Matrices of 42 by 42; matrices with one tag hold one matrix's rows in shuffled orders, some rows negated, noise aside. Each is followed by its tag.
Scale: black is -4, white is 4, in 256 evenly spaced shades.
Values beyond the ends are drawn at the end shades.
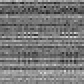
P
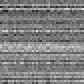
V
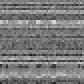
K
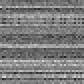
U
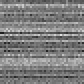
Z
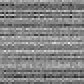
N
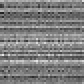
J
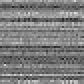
P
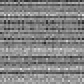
Z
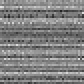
Z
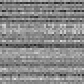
U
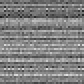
Z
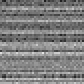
U
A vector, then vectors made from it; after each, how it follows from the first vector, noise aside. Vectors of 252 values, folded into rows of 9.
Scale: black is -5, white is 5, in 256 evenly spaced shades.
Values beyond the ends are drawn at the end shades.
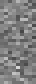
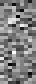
reversed, negated, scaled up.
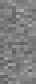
reversed, shrunk.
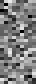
wrapped around, negated, scaled up.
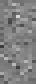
reversed, partly zeroed.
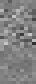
wrapped around, negated, partly zeroed.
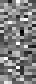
scaled up.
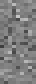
reversed, partly zeroed.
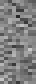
reversed, negated.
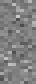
reversed, partly zeroed.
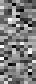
reversed, negated, scaled up.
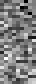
wrapped around, negated, scaled up.
